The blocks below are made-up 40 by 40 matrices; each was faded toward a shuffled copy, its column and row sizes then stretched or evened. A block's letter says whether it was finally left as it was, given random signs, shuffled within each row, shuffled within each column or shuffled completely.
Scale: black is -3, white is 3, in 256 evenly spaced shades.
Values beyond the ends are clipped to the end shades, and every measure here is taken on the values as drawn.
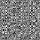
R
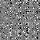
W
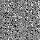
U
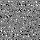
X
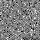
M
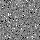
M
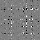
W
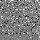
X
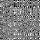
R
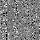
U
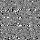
X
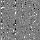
U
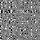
R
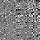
R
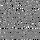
X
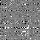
W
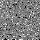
X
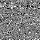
X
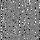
U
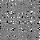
W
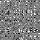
R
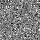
M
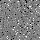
M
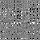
R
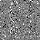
U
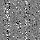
U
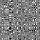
R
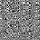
R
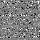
X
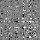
W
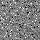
M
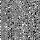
U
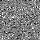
X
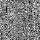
U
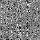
U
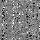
U
